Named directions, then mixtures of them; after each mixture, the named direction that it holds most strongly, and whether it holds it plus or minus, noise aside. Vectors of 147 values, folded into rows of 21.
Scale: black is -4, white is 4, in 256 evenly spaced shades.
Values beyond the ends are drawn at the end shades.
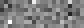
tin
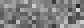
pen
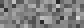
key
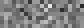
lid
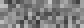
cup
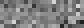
pen, minus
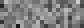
cup, minus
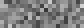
cup, plus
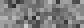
cup, plus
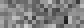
cup, plus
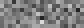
key, minus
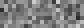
key, minus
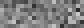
pen, minus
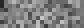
cup, minus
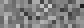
lid, plus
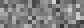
pen, minus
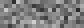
key, minus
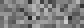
lid, plus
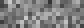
cup, minus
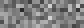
lid, plus
